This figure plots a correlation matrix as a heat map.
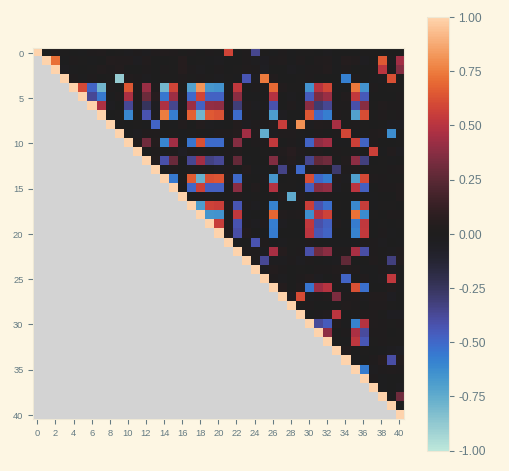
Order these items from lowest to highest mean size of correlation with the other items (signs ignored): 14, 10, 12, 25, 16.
16, 25, 12, 10, 14
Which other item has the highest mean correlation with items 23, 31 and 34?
9
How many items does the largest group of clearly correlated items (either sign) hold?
19
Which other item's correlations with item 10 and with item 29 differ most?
8
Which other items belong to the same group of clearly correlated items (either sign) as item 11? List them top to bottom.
37
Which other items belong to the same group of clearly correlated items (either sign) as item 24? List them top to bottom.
0, 21
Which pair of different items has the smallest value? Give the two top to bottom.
3, 9
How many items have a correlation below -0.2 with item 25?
3
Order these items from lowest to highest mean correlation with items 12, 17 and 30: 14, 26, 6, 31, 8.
26, 31, 8, 6, 14
